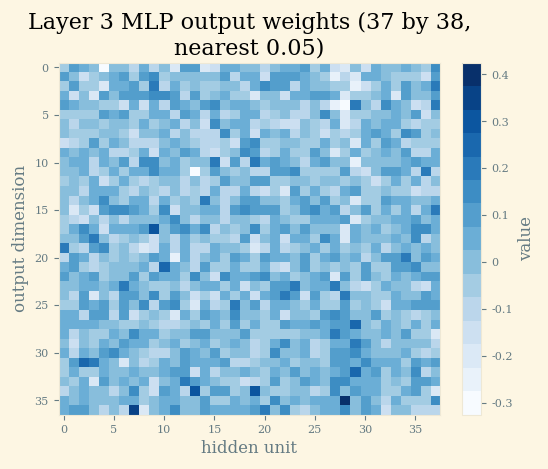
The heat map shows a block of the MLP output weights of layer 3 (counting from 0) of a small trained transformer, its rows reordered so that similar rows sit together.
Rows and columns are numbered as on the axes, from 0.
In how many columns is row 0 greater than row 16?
15
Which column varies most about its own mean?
28
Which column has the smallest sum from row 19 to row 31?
19
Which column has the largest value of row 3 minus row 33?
9
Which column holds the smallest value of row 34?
37
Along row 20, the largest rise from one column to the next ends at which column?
12
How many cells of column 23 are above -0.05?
26
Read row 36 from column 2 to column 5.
0.1 0 -0.1 0
